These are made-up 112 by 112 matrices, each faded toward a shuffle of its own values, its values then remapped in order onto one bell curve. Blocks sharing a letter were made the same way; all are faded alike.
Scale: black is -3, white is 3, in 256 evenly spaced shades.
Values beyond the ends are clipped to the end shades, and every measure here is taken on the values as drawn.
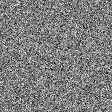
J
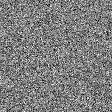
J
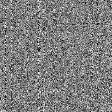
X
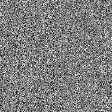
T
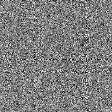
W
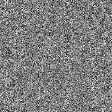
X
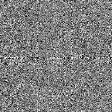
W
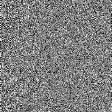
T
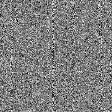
X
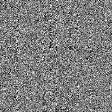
T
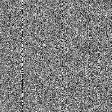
X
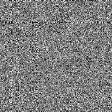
W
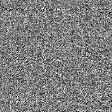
W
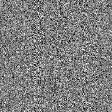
X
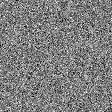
J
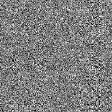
W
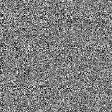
W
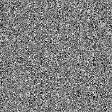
T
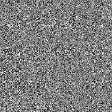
W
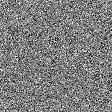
J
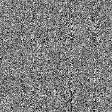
T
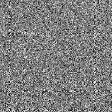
W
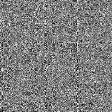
W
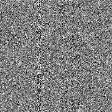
T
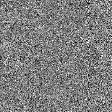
T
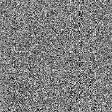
T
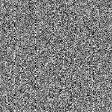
X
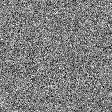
J
